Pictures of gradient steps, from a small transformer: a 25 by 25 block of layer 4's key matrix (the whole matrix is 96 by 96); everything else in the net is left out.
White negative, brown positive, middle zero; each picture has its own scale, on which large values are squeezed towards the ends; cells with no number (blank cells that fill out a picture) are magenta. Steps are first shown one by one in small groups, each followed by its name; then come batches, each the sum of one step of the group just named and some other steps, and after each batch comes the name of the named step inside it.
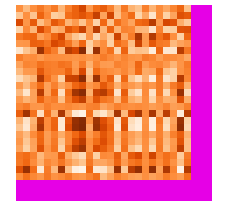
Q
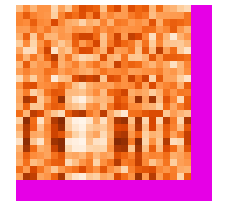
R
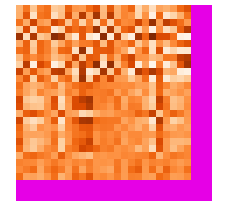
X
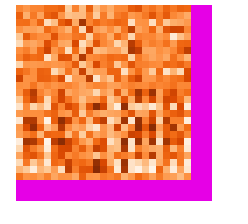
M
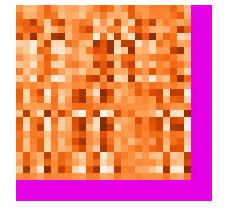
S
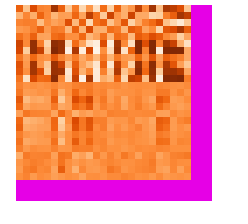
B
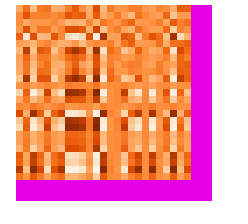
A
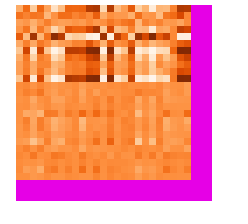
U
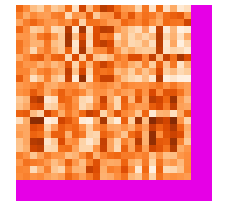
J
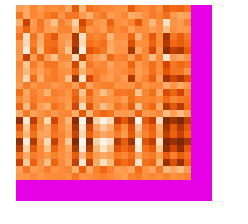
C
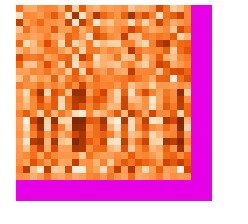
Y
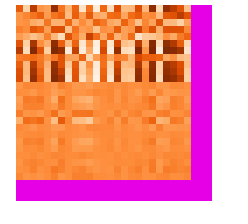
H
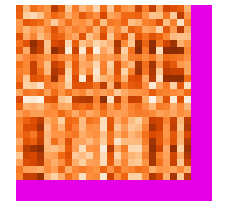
B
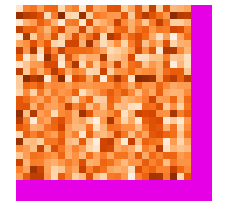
H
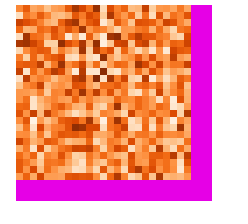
Q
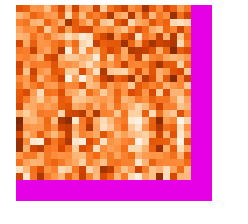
B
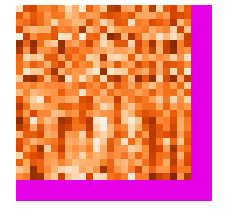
H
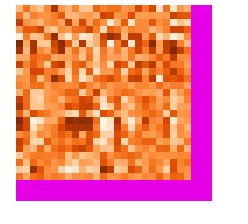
B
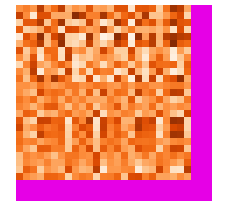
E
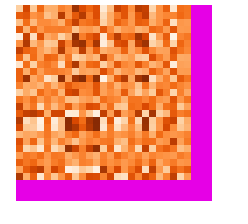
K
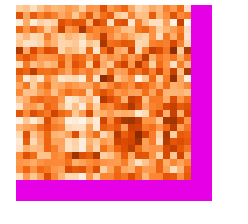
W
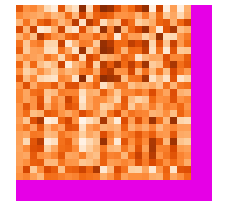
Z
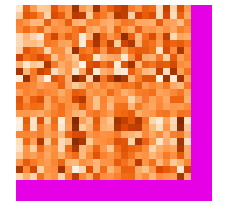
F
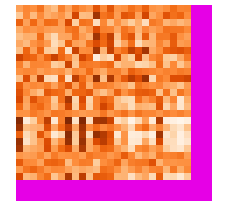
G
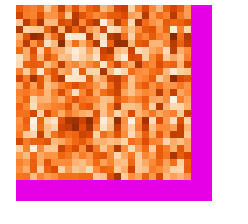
E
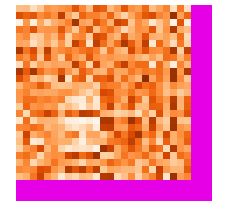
W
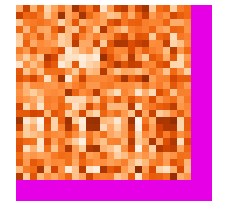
K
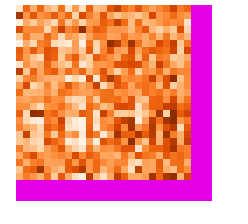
W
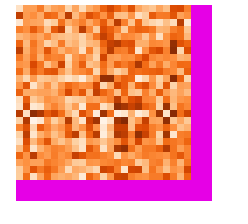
W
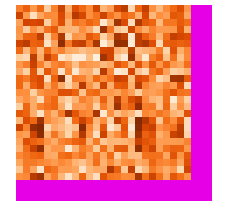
E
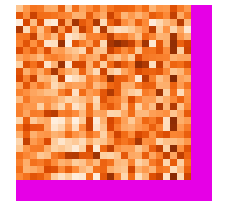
W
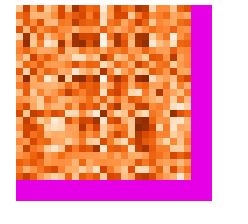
K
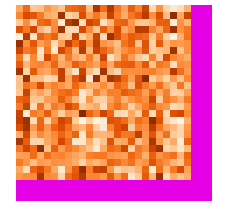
Z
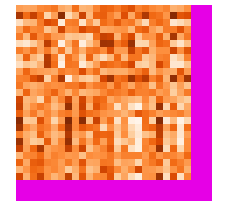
G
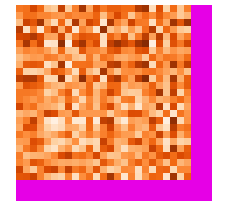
Z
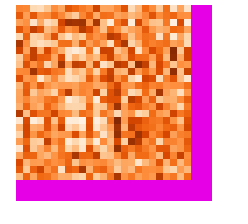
W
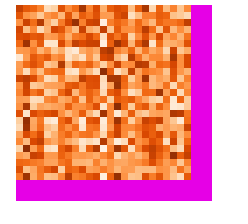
Z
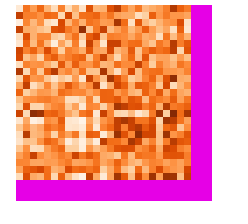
W
